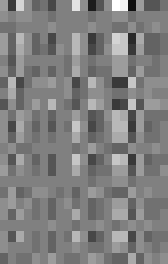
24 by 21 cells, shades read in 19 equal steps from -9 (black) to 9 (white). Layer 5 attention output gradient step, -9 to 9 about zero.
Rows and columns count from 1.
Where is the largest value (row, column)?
1, 15
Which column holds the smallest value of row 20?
17
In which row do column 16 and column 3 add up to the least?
8
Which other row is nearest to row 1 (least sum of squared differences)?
4
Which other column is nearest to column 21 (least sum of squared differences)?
6
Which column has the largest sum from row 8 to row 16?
10
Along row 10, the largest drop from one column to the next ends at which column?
18
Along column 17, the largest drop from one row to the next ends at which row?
11
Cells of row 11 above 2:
2
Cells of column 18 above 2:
1
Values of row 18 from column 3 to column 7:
-2 -1 1 1 0
